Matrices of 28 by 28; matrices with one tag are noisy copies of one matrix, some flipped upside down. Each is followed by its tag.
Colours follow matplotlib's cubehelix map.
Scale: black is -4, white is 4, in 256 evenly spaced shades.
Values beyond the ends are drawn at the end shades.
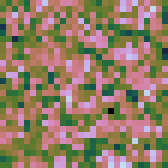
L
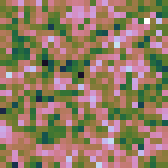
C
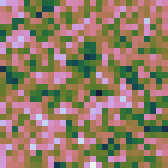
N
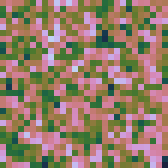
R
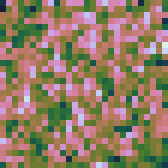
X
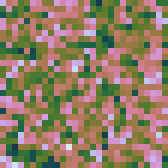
R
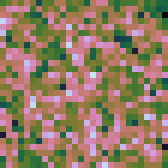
X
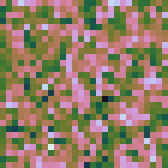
L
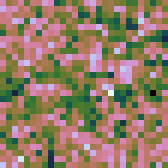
N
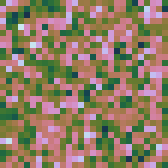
R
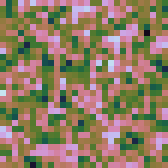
C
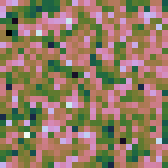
R
